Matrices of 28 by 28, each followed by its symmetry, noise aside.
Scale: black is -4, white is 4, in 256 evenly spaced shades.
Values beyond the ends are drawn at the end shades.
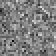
symmetric across the other diagonal.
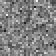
symmetric across the other diagonal.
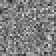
symmetric.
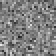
symmetric across the other diagonal.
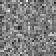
mirrored top to bottom.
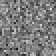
symmetric across the other diagonal.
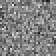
same after a half turn.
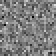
antisymmetric.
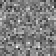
mirrored left to right.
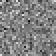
symmetric.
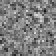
symmetric across the other diagonal.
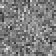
symmetric across the other diagonal.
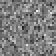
mirrored top to bottom.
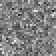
symmetric across the other diagonal.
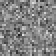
no symmetry.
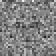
mirrored left to right.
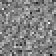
same after a half turn.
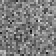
symmetric across the other diagonal.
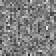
mirrored top to bottom.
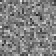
symmetric across the other diagonal.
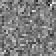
same after a half turn.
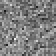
antisymmetric.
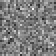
antisymmetric.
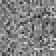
mirrored top to bottom.
